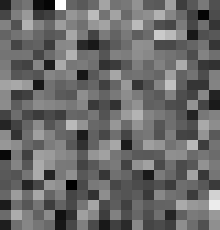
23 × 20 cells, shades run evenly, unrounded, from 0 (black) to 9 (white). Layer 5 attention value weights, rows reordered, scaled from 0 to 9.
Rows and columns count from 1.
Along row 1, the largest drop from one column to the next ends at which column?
7
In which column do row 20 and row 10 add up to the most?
4
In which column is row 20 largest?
20
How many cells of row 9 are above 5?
5
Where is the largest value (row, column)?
1, 6
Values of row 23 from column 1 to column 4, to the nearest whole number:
1 4 5 4
